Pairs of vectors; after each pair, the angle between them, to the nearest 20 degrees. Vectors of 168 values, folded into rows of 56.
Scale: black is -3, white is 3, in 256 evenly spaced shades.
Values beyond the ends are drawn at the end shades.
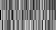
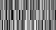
40 degrees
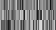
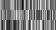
60 degrees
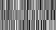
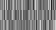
60 degrees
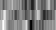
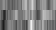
160 degrees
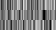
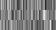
160 degrees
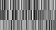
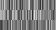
160 degrees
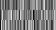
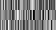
60 degrees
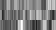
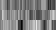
160 degrees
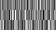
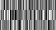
120 degrees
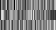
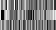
160 degrees
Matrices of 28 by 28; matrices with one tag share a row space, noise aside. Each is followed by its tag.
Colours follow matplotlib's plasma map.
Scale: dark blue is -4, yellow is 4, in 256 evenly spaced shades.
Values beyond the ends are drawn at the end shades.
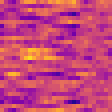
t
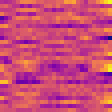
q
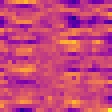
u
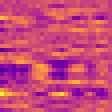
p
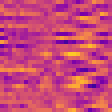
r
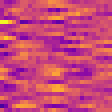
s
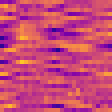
s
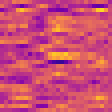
p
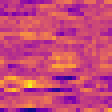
t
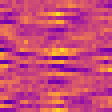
s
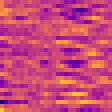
r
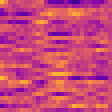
p
